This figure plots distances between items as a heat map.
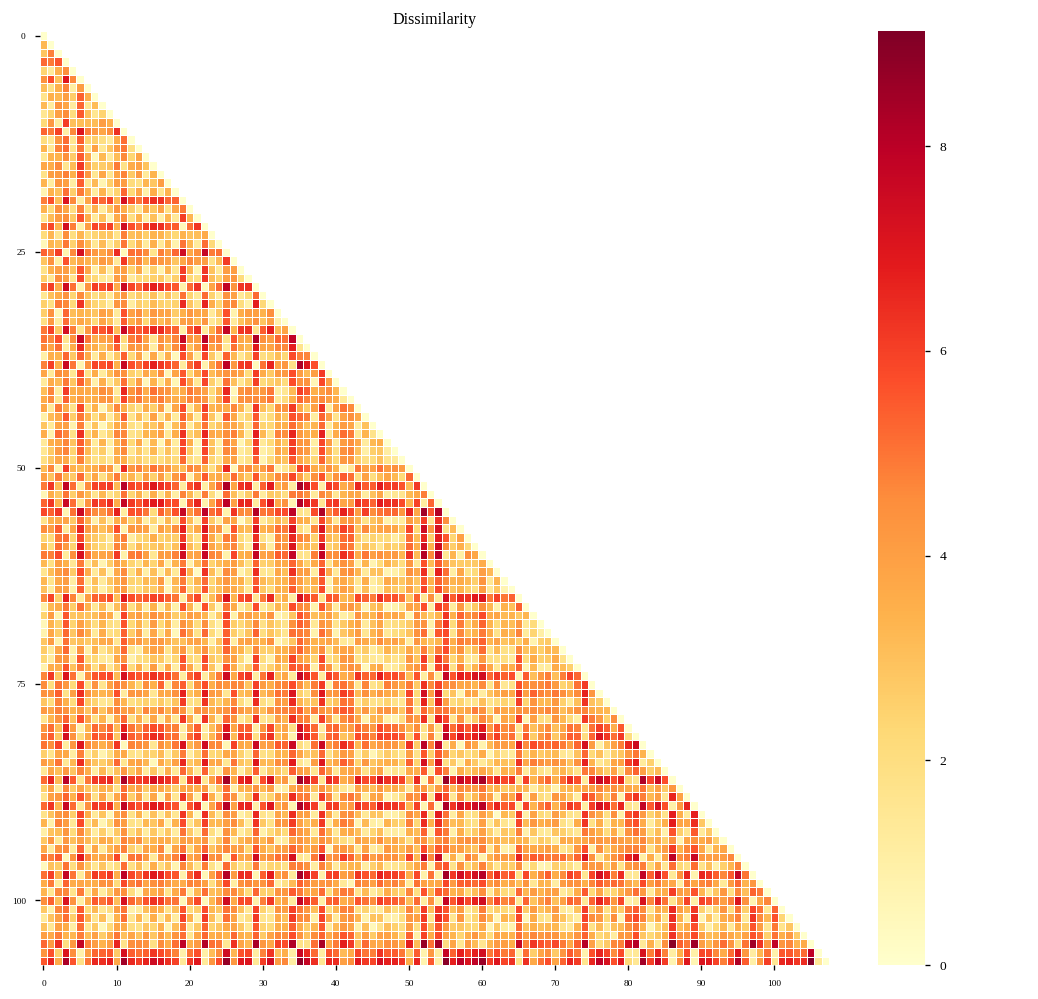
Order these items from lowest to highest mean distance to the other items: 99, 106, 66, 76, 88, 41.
66, 99, 88, 41, 76, 106
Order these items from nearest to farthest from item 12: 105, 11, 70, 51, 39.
39, 51, 70, 105, 11
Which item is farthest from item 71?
55
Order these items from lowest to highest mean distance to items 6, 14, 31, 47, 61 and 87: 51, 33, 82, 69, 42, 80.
69, 33, 51, 42, 82, 80
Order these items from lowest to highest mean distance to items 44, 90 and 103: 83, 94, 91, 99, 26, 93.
83, 91, 99, 94, 93, 26
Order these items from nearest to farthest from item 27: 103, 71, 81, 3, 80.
103, 71, 3, 80, 81
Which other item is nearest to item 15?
84
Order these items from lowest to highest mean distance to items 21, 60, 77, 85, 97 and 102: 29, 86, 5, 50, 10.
10, 50, 5, 29, 86
